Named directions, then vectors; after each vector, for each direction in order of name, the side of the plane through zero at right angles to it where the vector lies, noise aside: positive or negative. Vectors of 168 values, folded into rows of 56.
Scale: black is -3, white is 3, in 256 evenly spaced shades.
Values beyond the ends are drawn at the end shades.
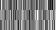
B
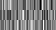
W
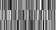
positive, negative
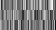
negative, negative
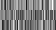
negative, negative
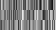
positive, positive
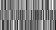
negative, negative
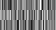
positive, negative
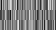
negative, positive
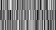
negative, positive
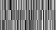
positive, negative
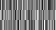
positive, negative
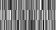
positive, negative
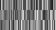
positive, positive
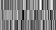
negative, negative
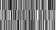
positive, negative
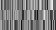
negative, negative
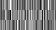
negative, positive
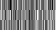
positive, negative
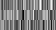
negative, negative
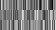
positive, positive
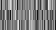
negative, positive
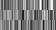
negative, negative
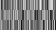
negative, negative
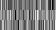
positive, negative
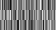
positive, negative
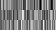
positive, positive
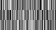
negative, positive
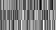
positive, positive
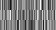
positive, negative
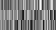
negative, negative
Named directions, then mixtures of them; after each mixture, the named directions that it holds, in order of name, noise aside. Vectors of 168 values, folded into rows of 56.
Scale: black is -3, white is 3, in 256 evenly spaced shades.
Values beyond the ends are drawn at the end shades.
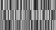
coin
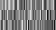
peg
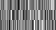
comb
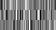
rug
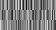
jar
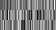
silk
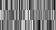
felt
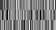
rug, silk.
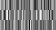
coin, rug, silk.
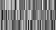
peg, rug.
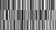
coin, peg, rug.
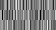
jar, rug, silk.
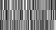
comb, jar, rug.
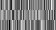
coin, comb, felt.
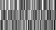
peg.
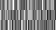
peg.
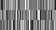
comb, rug.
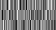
jar, peg, silk.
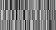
comb, felt, rug.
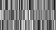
felt.
